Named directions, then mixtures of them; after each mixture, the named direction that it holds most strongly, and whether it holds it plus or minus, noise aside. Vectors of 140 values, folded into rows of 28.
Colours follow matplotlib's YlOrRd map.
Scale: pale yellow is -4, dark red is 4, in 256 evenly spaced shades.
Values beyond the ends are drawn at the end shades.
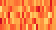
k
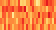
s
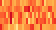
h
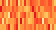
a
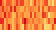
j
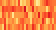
s, plus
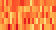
h, minus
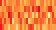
h, plus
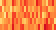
j, minus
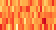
j, minus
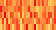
k, minus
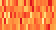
a, plus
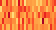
a, minus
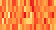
a, plus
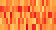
k, minus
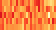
s, minus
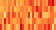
j, minus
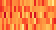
j, plus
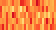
s, minus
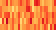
a, minus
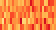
j, minus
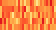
s, plus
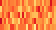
k, plus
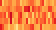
h, plus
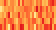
j, minus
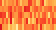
h, plus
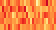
s, plus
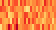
h, minus
